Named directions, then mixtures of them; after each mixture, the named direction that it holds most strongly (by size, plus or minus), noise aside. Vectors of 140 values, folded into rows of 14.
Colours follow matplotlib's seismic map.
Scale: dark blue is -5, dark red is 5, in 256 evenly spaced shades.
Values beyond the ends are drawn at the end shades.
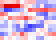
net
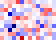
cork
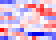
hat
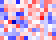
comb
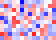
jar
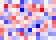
jar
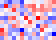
jar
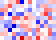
cork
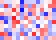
jar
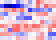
net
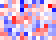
jar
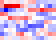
net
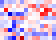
cork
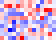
comb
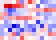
net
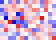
comb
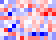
hat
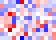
cork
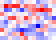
net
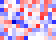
comb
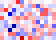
cork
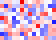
jar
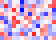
jar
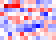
net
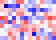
comb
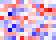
cork
